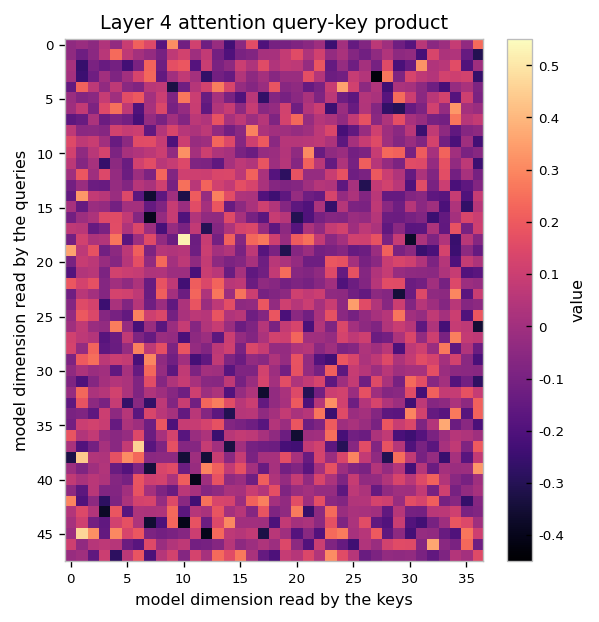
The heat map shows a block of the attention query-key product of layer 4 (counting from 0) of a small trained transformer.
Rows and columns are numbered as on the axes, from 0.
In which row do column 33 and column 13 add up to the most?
35
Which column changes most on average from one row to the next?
10
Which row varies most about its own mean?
45
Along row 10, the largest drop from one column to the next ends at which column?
22
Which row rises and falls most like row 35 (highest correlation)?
20
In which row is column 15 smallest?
5
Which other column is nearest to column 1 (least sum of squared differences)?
2
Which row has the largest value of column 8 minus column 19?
12
